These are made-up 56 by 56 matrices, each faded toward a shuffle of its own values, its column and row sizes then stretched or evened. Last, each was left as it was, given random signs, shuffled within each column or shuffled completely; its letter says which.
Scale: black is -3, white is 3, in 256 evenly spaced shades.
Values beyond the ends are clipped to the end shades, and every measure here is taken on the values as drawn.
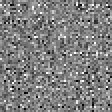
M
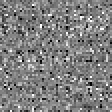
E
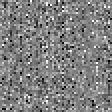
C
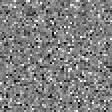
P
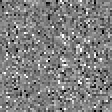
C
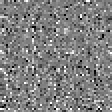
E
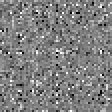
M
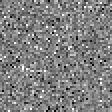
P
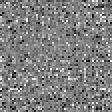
M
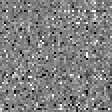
M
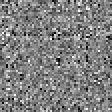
M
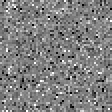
P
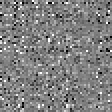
M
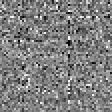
E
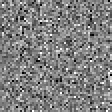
C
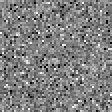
P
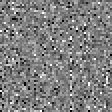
C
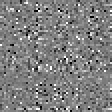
E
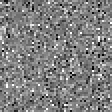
C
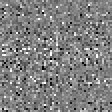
M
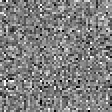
E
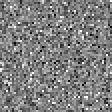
P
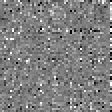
E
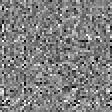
E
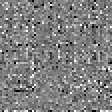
E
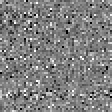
M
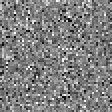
C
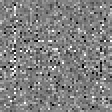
M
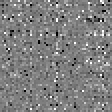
E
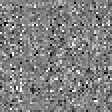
M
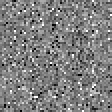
C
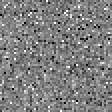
P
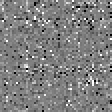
E
